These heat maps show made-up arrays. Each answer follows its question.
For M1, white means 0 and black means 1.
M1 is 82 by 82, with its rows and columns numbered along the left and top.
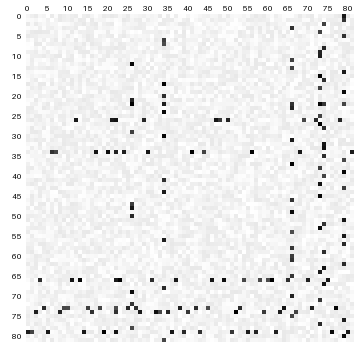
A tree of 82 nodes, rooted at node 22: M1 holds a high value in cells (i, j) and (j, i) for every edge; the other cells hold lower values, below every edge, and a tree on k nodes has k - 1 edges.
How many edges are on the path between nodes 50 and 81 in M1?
4
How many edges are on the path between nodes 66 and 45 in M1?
3
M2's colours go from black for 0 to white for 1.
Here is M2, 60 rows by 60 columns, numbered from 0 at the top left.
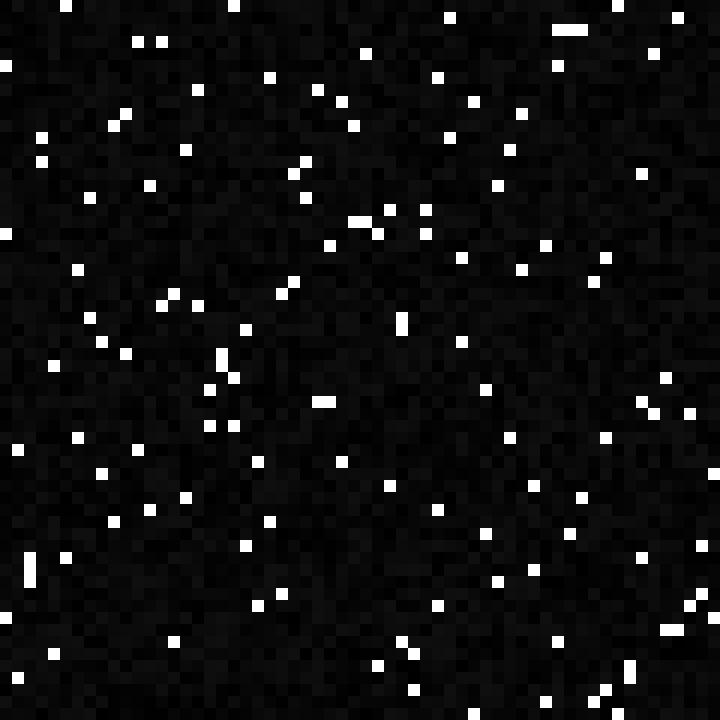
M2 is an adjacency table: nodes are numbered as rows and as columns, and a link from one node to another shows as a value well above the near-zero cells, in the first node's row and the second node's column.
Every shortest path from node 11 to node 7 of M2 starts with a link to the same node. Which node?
node 3
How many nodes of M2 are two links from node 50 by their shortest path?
4
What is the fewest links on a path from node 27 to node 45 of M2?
2
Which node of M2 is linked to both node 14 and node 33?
node 53
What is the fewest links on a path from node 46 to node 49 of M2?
5
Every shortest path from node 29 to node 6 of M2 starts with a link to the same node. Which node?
node 10
